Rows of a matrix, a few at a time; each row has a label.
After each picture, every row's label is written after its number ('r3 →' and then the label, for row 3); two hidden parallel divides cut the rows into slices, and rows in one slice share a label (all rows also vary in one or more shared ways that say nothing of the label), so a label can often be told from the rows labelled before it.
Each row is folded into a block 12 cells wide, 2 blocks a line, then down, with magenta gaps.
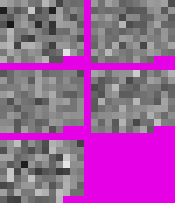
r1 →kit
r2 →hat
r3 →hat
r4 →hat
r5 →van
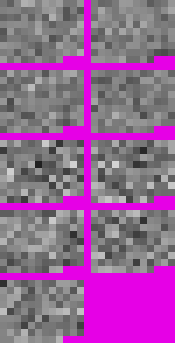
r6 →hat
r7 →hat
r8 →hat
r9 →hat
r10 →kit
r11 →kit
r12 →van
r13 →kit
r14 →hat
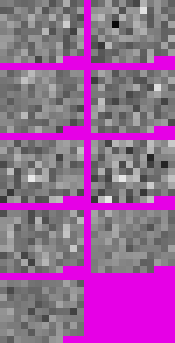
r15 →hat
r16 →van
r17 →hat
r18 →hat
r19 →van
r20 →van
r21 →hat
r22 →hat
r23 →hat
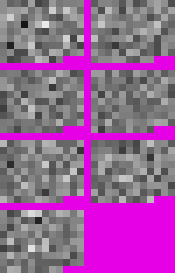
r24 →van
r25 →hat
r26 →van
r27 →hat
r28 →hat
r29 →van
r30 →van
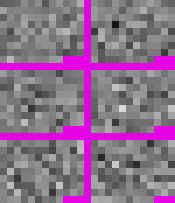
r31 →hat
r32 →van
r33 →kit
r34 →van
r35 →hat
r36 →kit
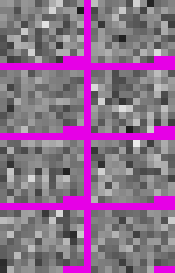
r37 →van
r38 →kit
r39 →hat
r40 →van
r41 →van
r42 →kit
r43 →van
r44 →hat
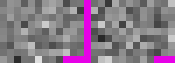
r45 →hat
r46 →hat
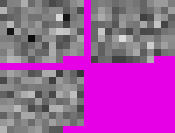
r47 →kit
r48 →van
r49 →kit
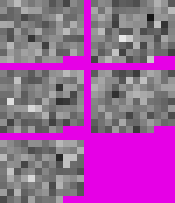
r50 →kit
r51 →van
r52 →van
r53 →van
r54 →van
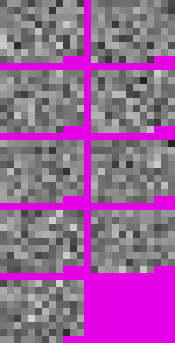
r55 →kit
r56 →hat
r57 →van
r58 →kit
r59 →hat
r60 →hat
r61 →van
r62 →hat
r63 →van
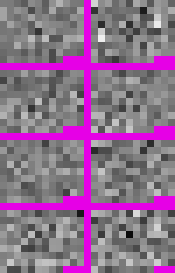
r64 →van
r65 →hat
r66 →kit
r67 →kit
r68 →hat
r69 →kit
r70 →kit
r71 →kit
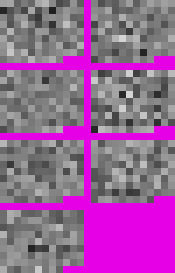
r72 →kit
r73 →van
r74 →hat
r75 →van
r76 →hat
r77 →van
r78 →kit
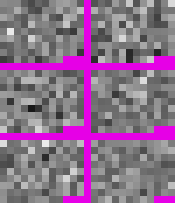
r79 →van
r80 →van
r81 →kit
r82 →van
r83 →hat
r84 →hat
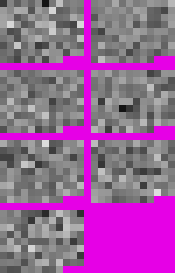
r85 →van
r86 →hat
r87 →hat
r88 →kit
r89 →kit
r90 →hat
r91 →van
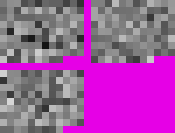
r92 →kit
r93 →van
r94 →hat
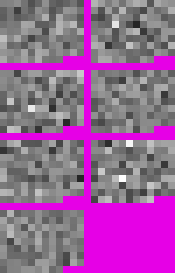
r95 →kit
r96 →kit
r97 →van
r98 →van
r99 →kit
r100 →van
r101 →hat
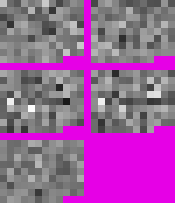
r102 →kit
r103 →kit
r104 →van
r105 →van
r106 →van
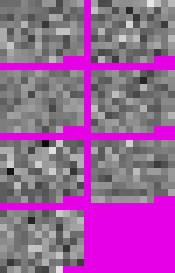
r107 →kit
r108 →van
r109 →hat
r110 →kit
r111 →van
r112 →hat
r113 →van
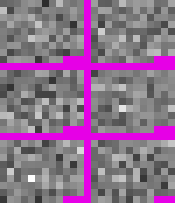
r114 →van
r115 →van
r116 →kit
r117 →van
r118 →van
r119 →van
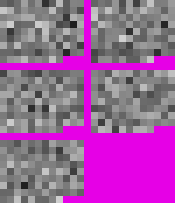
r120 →van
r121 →van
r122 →kit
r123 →hat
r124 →hat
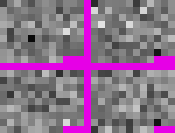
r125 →kit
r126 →van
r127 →kit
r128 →van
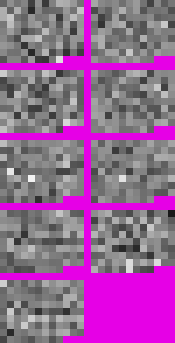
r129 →van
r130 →kit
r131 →kit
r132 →kit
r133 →van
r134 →van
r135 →van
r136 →kit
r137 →van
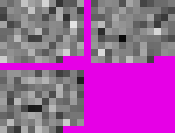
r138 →kit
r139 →kit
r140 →kit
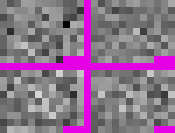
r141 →hat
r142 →hat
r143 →van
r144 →van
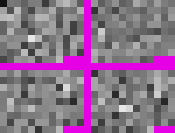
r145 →van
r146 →hat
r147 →van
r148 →van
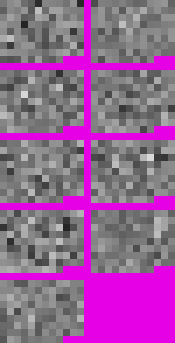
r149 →hat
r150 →hat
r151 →kit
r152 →kit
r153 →hat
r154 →kit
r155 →kit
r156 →hat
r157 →van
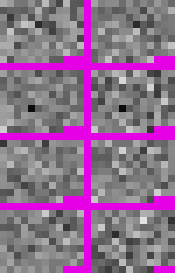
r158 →kit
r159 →hat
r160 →kit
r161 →kit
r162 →hat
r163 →kit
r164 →kit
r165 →van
